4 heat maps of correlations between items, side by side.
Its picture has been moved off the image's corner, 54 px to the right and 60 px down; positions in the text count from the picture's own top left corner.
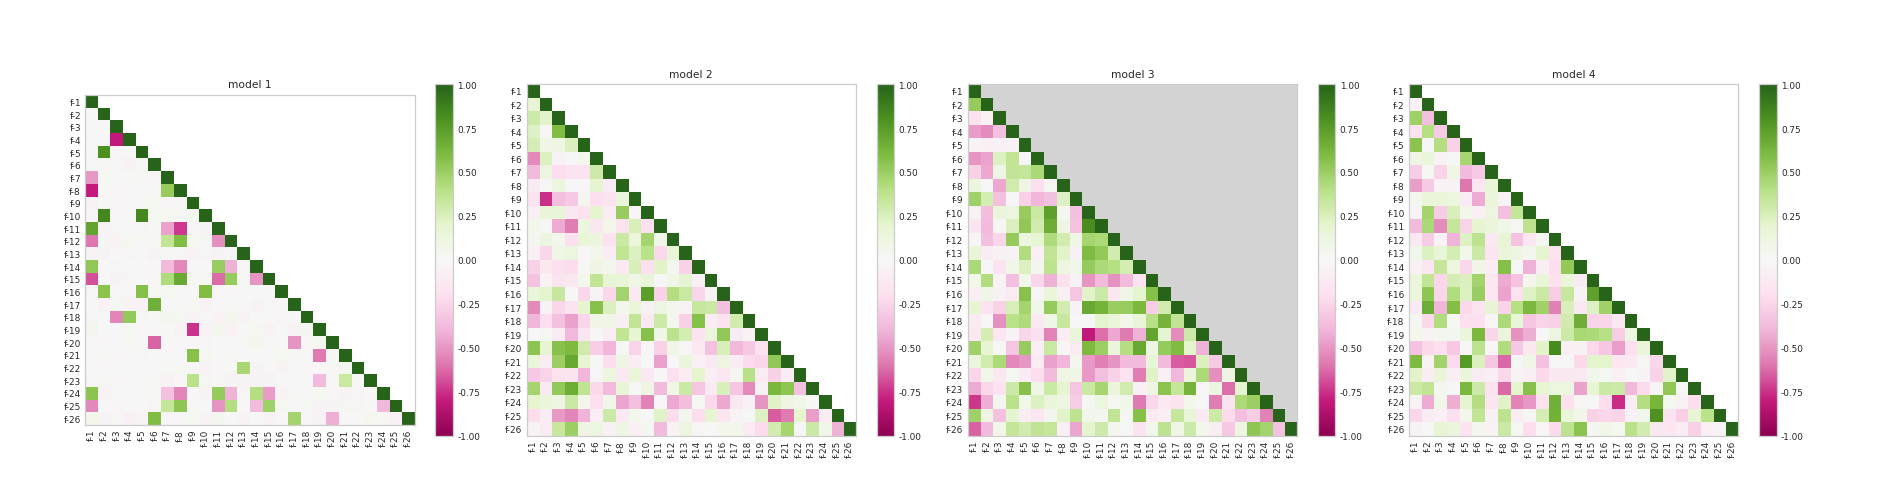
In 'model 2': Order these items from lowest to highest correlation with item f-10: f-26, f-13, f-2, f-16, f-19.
f-26, f-2, f-13, f-19, f-16
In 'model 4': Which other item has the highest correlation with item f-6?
f-19
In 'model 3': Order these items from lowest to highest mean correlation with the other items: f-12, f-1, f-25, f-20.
f-1, f-25, f-12, f-20
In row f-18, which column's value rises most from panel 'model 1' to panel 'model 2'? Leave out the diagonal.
f-14
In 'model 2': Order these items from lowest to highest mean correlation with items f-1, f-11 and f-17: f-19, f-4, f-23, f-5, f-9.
f-4, f-23, f-19, f-9, f-5
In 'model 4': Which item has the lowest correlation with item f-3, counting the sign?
f-11
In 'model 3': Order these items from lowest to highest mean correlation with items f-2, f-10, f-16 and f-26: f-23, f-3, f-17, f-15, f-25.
f-25, f-3, f-15, f-17, f-23
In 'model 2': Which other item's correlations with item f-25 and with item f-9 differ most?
f-2
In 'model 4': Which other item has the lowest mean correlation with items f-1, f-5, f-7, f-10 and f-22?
f-8
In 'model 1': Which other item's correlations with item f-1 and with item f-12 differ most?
f-8
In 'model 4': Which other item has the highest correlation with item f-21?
f-5
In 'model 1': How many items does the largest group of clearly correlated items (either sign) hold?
9
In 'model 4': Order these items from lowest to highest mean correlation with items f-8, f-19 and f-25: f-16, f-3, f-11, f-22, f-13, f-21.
f-21, f-22, f-16, f-3, f-11, f-13
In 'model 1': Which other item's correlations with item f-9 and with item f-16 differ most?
f-19
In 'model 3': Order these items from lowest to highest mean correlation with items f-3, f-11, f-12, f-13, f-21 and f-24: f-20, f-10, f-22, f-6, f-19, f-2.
f-19, f-2, f-22, f-20, f-6, f-10
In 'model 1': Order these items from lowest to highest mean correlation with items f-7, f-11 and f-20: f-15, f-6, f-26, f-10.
f-6, f-26, f-15, f-10
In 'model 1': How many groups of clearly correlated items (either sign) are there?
6
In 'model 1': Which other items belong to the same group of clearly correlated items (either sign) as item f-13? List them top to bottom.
f-22
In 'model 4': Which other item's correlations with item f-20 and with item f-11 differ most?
f-17
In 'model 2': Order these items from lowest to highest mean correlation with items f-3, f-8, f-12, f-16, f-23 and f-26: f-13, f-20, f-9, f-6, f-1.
f-9, f-6, f-1, f-13, f-20
